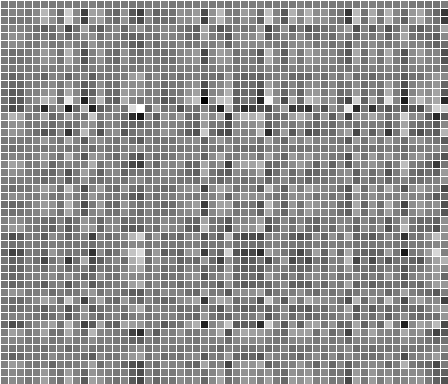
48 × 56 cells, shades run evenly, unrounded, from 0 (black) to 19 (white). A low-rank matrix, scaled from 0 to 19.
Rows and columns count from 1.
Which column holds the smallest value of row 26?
26
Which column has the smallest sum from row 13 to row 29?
18
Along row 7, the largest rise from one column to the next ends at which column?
34
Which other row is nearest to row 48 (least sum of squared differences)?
20
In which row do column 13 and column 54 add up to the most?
13
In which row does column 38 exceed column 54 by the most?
15
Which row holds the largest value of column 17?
14
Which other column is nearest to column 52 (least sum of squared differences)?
27
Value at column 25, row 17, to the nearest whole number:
6
